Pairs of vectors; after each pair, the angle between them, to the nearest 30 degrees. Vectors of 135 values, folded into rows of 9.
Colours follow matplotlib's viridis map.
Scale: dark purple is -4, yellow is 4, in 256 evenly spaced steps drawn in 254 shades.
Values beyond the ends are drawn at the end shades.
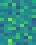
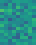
150 degrees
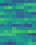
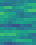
30 degrees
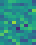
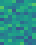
90 degrees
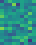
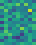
120 degrees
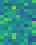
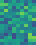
150 degrees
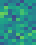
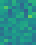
90 degrees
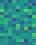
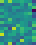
90 degrees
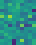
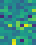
150 degrees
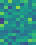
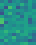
150 degrees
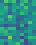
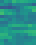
90 degrees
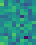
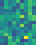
150 degrees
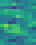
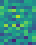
60 degrees
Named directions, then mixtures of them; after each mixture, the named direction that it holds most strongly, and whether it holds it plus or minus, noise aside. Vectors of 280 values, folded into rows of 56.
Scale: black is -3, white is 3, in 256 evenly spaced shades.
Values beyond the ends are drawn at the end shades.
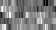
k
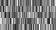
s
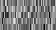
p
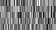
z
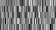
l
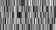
l, plus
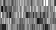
k, minus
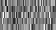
p, minus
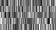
s, plus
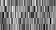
p, plus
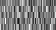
l, minus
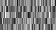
p, minus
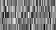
p, plus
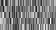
s, plus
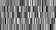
l, plus
